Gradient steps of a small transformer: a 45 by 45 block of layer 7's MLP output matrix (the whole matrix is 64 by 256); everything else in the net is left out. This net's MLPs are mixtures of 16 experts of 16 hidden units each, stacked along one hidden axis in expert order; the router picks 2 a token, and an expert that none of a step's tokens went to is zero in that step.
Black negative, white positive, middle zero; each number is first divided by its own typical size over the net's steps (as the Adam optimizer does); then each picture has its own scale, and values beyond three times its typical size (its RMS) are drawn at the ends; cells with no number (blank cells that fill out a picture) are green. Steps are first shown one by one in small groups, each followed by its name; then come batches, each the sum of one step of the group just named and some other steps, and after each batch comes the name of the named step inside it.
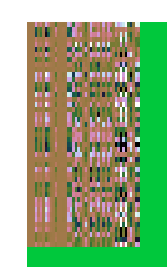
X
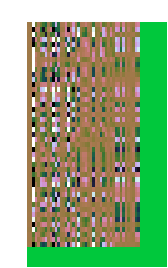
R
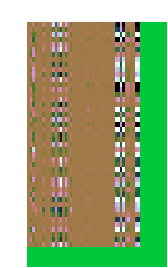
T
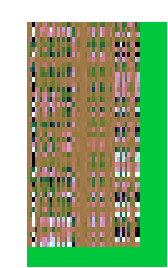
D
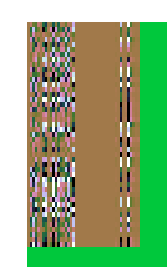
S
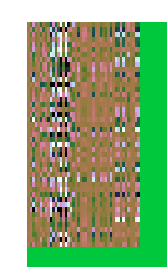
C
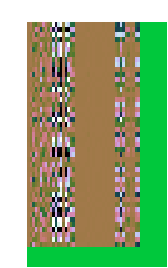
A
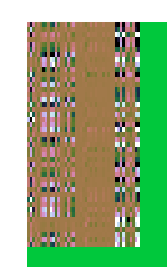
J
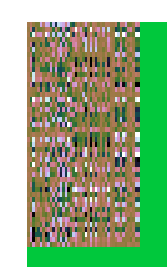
A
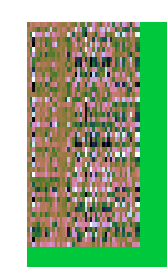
D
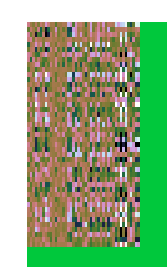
X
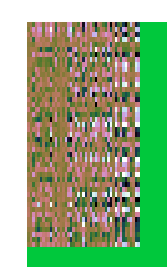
D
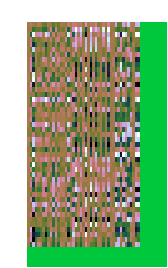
S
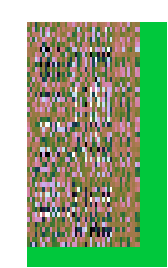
S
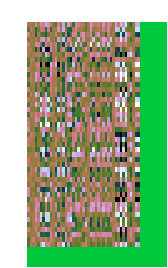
X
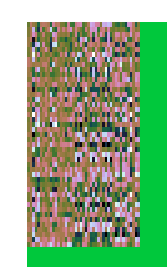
D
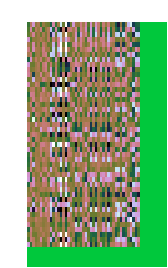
C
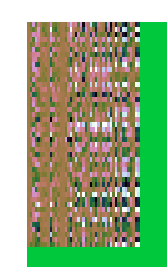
R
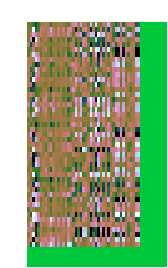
D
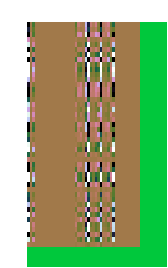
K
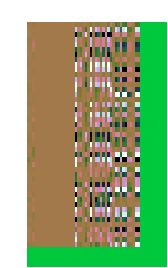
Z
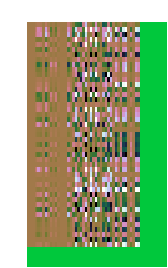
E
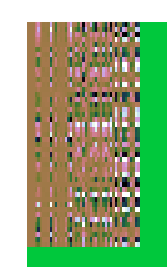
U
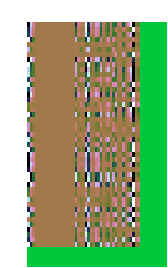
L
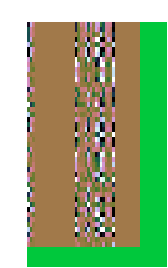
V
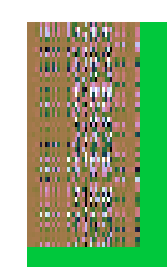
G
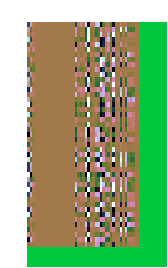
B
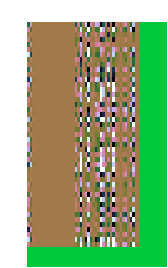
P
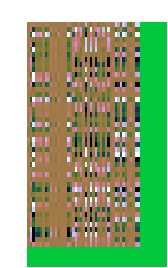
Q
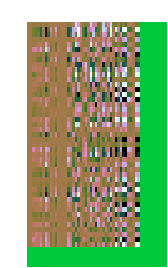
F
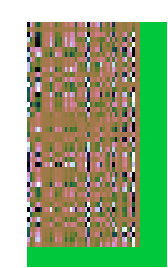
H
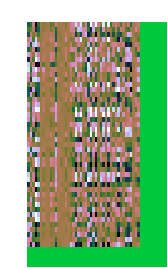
K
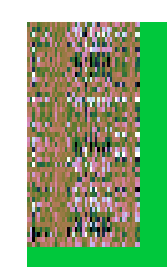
Q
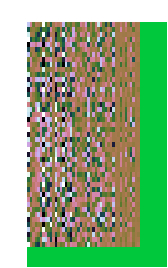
B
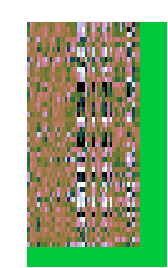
L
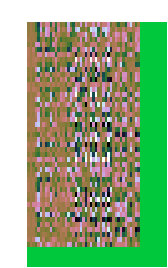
G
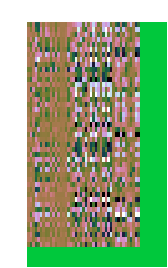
G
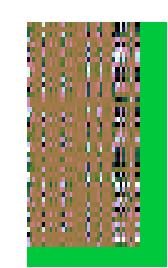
K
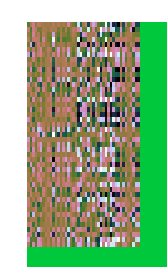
P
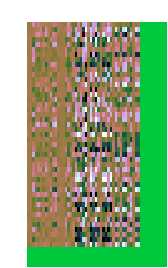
E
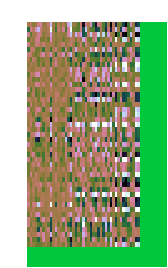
U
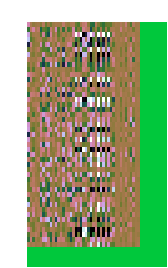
B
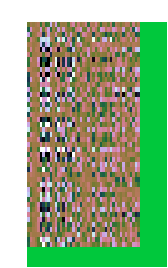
P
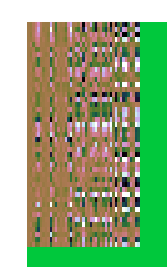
U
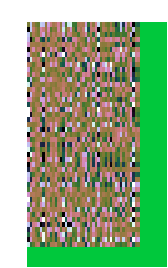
L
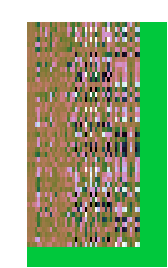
E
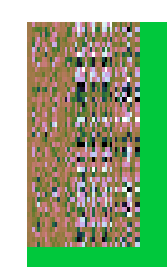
F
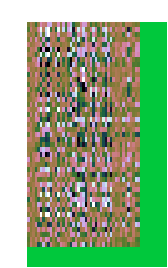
G
